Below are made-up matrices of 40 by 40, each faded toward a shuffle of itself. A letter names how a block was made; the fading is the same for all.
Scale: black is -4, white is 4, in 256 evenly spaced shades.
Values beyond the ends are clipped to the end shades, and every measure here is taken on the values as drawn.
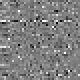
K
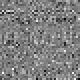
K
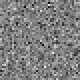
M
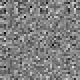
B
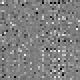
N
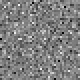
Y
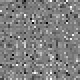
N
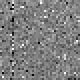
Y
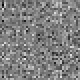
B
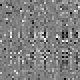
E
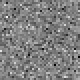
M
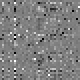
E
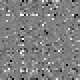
N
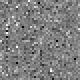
Y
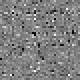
N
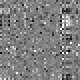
E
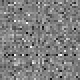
K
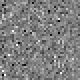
Y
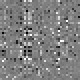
E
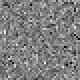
M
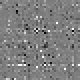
N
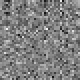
B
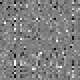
E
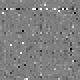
N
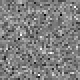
M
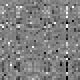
E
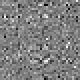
K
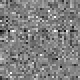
K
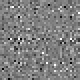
K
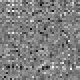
K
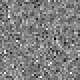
M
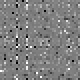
E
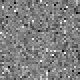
Y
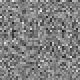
B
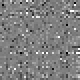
N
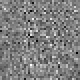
B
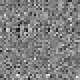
B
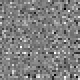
K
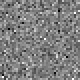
M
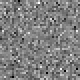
M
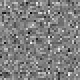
K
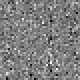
Y
